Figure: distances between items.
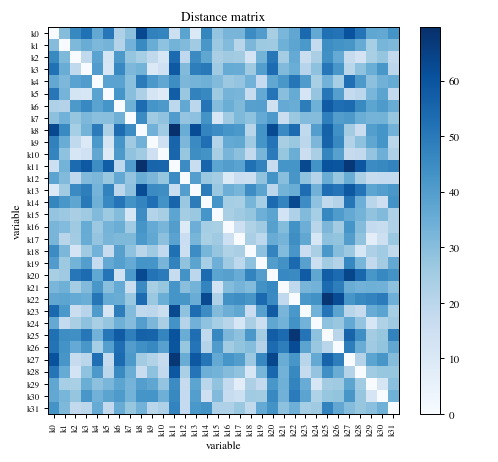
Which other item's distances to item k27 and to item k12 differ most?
k16
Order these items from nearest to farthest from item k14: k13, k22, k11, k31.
k31, k13, k11, k22
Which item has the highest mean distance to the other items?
k11
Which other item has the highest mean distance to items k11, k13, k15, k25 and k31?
k8
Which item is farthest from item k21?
k25
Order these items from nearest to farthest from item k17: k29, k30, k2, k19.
k29, k30, k19, k2
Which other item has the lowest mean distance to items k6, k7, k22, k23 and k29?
k15
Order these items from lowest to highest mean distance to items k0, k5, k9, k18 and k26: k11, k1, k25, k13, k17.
k17, k1, k13, k25, k11
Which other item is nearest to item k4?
k19
